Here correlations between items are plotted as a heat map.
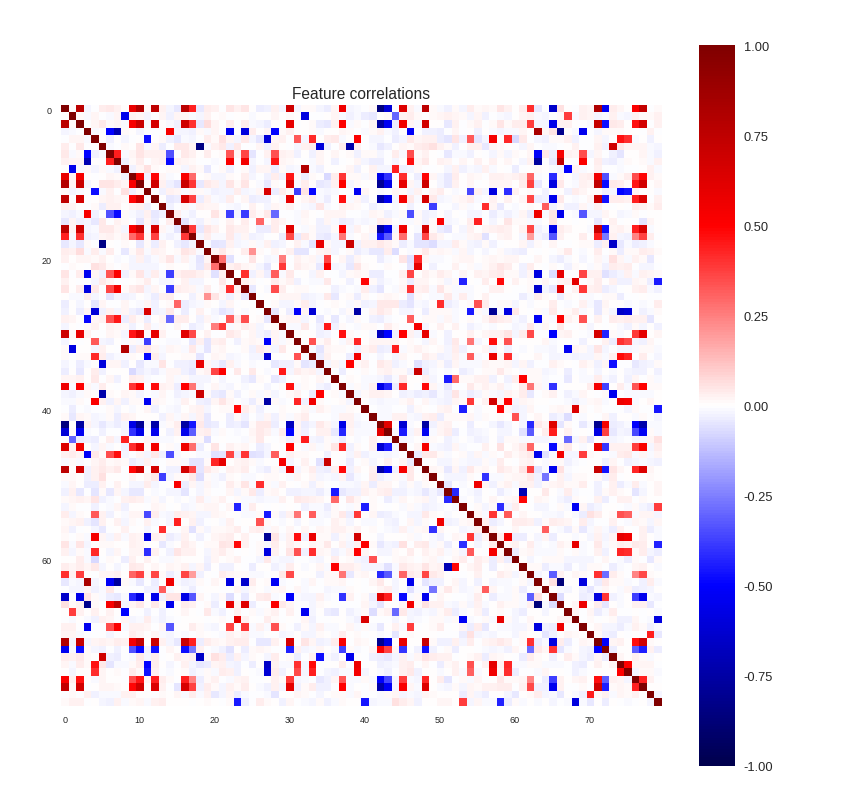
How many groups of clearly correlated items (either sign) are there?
13
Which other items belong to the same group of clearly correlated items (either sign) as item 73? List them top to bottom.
5, 18, 34, 38
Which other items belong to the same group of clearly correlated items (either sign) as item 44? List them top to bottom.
1, 8, 32, 67
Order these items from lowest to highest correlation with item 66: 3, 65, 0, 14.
3, 14, 65, 0
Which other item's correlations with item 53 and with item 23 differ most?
68
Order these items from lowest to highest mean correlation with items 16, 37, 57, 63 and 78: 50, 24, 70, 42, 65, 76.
42, 65, 24, 50, 70, 76
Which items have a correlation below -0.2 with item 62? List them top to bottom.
42, 43, 65, 72
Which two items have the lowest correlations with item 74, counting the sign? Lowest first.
27, 11
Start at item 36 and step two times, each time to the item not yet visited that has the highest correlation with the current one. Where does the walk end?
52
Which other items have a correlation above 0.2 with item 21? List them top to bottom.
20, 29, 35, 47
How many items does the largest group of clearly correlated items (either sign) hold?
19
